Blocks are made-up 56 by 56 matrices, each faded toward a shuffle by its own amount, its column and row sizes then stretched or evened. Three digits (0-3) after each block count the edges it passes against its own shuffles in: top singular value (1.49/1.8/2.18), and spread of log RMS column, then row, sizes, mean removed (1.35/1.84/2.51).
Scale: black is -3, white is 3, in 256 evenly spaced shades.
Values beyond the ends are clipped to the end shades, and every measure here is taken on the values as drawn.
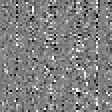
2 3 1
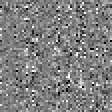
0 3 1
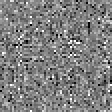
1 1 0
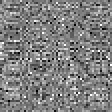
3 0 2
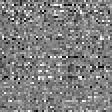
1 0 3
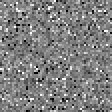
0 0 1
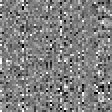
2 3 0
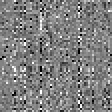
3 3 0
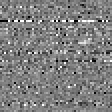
2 0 3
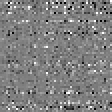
0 2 3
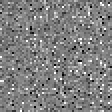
0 2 0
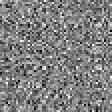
2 1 0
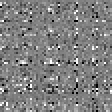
1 3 3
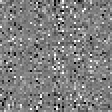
0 3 1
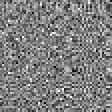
3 0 0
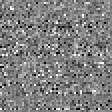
0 0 3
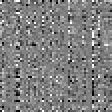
3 3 2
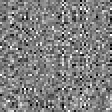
3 2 1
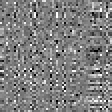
3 3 1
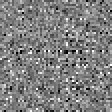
2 2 2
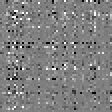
0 3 3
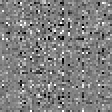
1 3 2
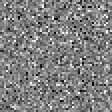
0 0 1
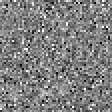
0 1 0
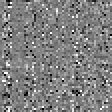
0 3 1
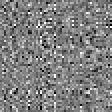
3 3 1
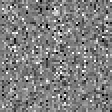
0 3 0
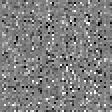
0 3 1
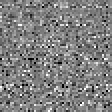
0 1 3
